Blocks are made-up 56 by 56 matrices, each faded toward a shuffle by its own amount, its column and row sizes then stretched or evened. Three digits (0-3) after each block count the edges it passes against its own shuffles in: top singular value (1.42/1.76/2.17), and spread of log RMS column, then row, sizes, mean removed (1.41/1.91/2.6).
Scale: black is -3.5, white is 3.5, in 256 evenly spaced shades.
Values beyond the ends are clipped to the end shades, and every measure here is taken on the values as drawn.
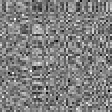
3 2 0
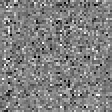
0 2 2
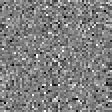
2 0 0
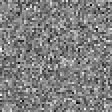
0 0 0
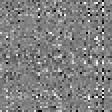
2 2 2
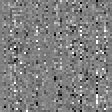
0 3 0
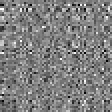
3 2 2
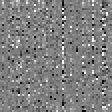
2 3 0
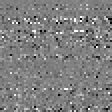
0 1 3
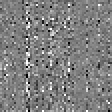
2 3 1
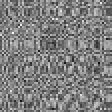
3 0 0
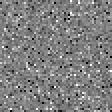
0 0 1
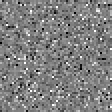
0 0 0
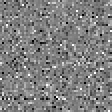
2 0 1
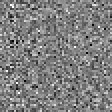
2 1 0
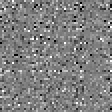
1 2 2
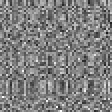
3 2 0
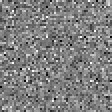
1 0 1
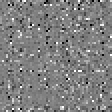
1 2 2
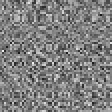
3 1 2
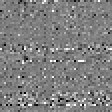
1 1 3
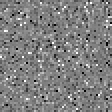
0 0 0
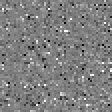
0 1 1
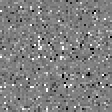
0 0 2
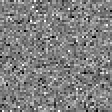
0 0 1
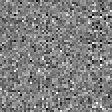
2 1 0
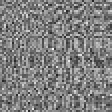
3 0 0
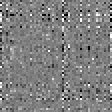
3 3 2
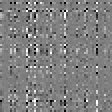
3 3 3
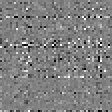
2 2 3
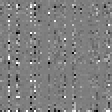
1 3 2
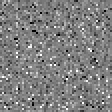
1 1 0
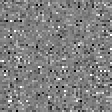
0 1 2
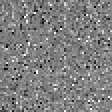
0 1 0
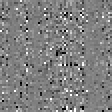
2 3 1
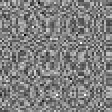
3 0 0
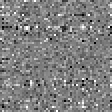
2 1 2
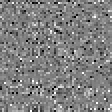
2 0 1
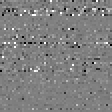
1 0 3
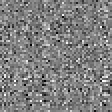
2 1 2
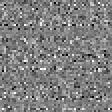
0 1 3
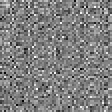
3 1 1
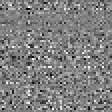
0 2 3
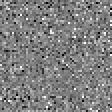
0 0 1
